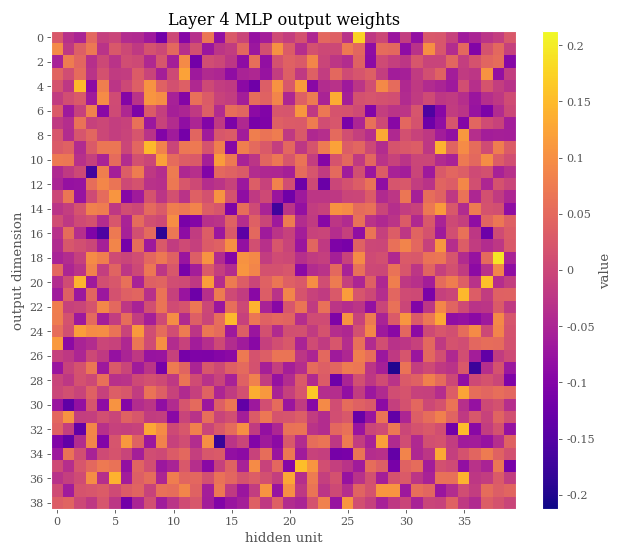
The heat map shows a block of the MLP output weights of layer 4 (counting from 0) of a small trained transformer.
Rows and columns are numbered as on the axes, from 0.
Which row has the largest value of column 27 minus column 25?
7
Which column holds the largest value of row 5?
24
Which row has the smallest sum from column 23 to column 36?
6
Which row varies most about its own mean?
33
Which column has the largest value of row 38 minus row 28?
25
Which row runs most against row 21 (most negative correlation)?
28
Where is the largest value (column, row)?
38, 18
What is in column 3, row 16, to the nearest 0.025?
-0.1
